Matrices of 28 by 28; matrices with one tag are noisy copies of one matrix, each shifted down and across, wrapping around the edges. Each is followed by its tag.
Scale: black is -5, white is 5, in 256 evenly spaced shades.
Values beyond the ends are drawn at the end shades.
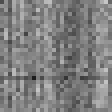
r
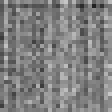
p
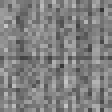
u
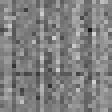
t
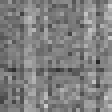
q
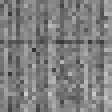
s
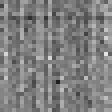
p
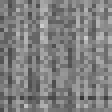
s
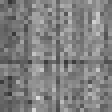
r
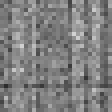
q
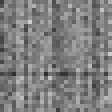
u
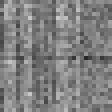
q
